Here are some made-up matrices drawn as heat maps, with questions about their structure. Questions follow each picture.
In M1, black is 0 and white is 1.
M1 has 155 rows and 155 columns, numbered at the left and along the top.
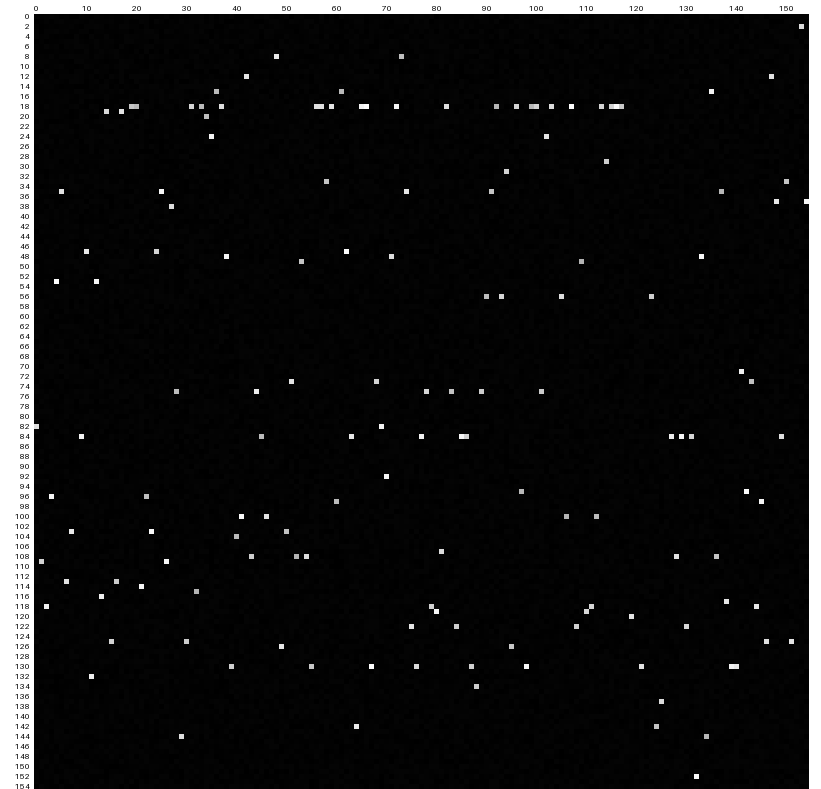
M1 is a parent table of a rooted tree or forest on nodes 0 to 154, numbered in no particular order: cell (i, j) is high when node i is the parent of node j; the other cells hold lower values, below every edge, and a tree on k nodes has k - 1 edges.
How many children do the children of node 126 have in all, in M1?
4
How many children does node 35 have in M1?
5
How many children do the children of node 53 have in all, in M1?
2
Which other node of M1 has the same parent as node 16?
6
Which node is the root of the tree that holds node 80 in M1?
120
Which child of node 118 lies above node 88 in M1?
144
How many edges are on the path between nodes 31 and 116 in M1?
2
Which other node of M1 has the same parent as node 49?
95
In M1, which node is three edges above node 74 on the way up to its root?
47
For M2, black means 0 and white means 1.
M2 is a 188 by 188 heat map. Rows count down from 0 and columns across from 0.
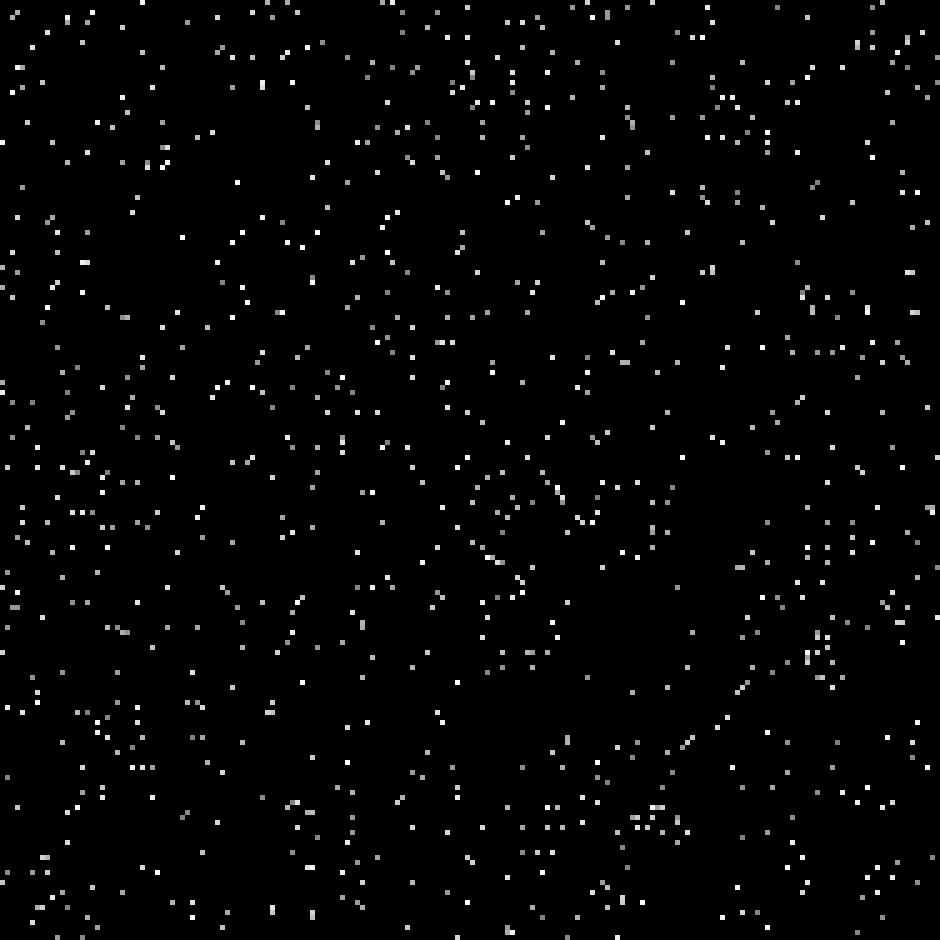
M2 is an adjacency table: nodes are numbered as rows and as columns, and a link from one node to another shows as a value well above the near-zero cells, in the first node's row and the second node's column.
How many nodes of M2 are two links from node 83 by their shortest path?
7
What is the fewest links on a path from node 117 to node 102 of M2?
4
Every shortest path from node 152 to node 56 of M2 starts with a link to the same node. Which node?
node 69
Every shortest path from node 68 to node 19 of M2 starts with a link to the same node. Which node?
node 88
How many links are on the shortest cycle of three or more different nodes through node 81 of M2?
4
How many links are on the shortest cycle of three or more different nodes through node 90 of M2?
3
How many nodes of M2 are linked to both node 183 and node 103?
1
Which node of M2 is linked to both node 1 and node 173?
node 125
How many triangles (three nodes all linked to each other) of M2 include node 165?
2
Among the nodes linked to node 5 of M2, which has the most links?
node 24
